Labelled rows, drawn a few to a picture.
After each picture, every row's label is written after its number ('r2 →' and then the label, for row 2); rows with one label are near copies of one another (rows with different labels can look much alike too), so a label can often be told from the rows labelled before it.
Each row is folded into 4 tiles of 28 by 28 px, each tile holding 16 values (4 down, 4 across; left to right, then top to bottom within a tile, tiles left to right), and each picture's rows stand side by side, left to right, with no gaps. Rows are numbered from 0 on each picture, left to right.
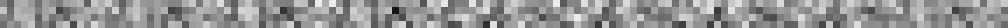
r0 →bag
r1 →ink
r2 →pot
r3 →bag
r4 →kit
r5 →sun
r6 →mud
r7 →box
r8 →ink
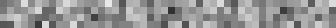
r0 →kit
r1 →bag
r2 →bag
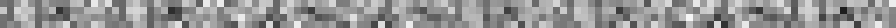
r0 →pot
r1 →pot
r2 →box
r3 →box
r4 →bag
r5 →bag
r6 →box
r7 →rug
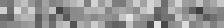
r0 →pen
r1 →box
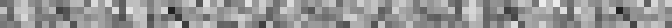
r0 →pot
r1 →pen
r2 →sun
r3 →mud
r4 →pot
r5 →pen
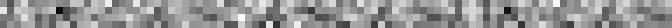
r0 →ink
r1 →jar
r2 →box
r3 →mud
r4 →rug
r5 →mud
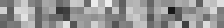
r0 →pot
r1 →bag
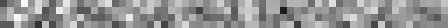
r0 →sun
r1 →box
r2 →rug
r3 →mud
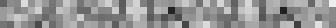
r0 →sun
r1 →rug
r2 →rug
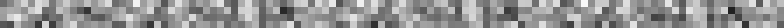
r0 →box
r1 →sun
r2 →pot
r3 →sun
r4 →pot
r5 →jar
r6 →pen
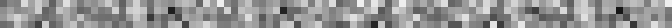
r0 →sun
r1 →rug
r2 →ink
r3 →sun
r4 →box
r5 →rug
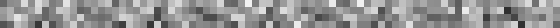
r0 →sun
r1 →mud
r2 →jar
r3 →jar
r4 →pen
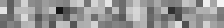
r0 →ink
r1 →pot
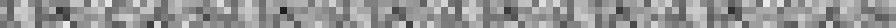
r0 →pot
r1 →kit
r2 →rug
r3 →bag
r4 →pot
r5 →bag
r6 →pot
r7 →mud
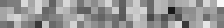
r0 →sun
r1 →rug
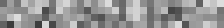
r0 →mud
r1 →pot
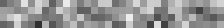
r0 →sun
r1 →box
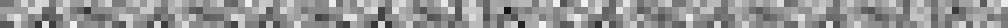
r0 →box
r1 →box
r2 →jar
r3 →mud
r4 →rug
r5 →sun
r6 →box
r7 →box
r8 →bag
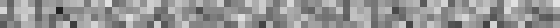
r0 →rug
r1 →box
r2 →sun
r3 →bag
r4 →mud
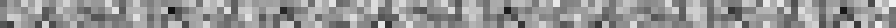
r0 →mud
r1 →ink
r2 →ink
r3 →box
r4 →rug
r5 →kit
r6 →pot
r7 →bag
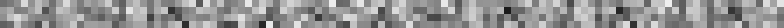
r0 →sun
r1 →pen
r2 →kit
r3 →jar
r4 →ink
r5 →bag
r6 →pot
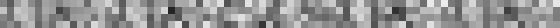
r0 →bag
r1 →bag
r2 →sun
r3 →pot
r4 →pot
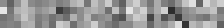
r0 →ink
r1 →pen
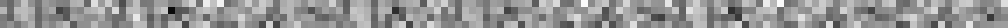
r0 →pot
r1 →ink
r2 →box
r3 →bag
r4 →bag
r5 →jar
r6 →pot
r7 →box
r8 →kit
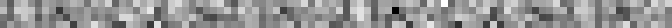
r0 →rug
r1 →mud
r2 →pen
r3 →rug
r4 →mud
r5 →pot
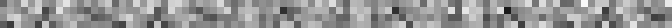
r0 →mud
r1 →mud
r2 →ink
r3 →pen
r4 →pen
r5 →jar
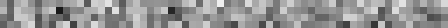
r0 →bag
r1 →ink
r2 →mud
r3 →mud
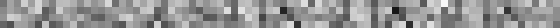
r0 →mud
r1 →mud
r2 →pen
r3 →bag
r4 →pen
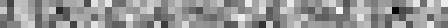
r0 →bag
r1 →box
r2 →sun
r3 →ink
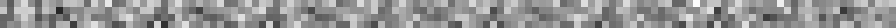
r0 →rug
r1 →box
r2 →box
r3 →sun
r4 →mud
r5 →sun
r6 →jar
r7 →ink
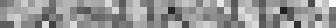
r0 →box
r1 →rug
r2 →bag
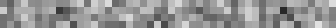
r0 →ink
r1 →box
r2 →rug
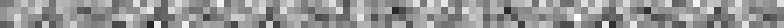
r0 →box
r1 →kit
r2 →mud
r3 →ink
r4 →pen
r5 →box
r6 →jar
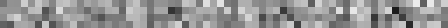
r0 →mud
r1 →pot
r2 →pen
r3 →pen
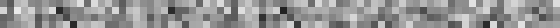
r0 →pen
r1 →ink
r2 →pen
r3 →box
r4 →kit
